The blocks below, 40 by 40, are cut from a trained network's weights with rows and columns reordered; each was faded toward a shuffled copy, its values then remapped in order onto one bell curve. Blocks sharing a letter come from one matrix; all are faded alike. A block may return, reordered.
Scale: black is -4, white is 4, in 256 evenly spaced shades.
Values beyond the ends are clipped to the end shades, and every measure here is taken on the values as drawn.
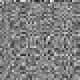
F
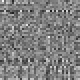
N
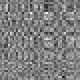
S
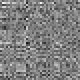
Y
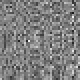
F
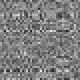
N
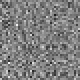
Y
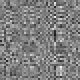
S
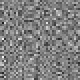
F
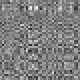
S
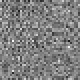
Y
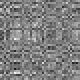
S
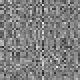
F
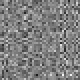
F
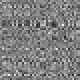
N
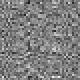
Y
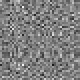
Y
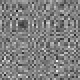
S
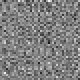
F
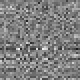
N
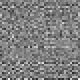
N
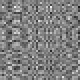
S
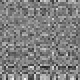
N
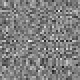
F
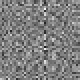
F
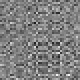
S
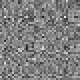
Y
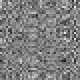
Y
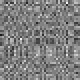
S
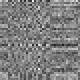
N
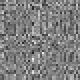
F
